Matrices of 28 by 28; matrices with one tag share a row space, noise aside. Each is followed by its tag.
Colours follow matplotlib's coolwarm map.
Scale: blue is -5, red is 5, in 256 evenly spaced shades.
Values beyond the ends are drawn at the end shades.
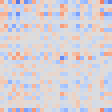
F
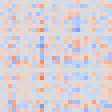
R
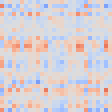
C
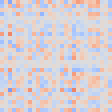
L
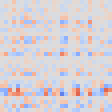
F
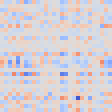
F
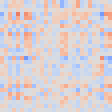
F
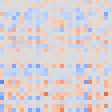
C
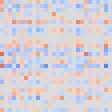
C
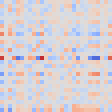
L
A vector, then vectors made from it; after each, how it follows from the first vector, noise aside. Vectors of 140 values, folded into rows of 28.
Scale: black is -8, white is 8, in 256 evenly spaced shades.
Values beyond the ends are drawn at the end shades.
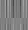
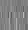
wrapped around, negated, partly zeroed.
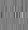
wrapped around, negated, partly zeroed.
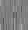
wrapped around, negated, partly zeroed.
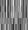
negated, scaled up.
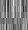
negated, scaled up.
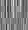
negated, scaled up.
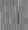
wrapped around, partly zeroed.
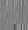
reversed, partly zeroed.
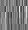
wrapped around, negated, scaled up.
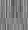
copied.
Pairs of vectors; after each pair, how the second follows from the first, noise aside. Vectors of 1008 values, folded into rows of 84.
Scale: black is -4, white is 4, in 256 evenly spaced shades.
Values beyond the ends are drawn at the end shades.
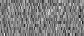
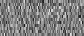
copied.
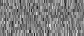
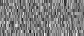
copied.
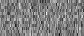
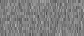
negated, shrunk.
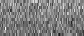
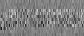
reversed, negated, partly zeroed.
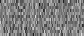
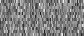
negated.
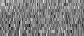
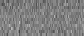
negated, shrunk.
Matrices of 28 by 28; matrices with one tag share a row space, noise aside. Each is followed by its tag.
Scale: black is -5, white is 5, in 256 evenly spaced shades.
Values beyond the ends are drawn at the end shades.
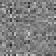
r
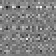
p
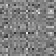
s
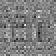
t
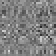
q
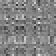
t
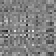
s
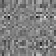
q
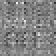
t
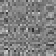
s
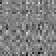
p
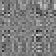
q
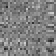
s
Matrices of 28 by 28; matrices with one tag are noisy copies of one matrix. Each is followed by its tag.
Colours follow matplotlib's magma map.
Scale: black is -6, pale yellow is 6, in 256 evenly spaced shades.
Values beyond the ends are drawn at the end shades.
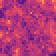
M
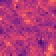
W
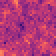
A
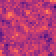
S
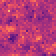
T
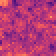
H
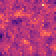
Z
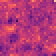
T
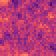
H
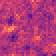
T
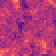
A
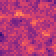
Z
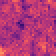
A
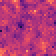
A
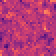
S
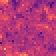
H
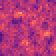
Z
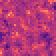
S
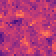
Z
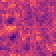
T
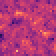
Z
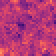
A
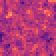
S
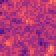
W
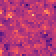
S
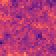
H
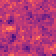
T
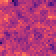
H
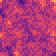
M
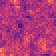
A
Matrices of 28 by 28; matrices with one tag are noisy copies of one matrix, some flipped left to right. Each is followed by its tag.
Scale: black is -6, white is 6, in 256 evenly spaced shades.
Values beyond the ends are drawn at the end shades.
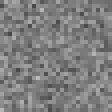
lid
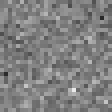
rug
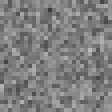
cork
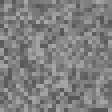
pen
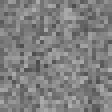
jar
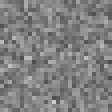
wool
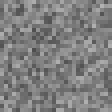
wool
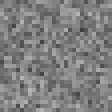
jar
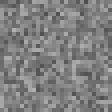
jar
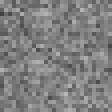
jar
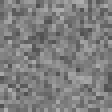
wool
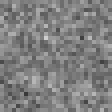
cork
